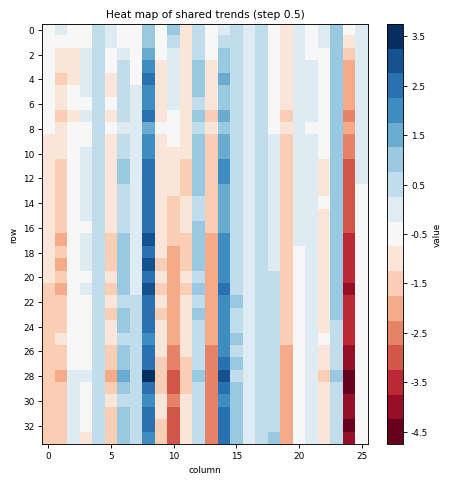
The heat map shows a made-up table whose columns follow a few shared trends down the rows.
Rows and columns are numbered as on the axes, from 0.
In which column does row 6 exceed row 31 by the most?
10
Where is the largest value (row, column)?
28, 8
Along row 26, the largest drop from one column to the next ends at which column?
24
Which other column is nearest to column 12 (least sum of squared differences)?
23
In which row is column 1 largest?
0
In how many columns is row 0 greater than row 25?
12
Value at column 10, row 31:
-3
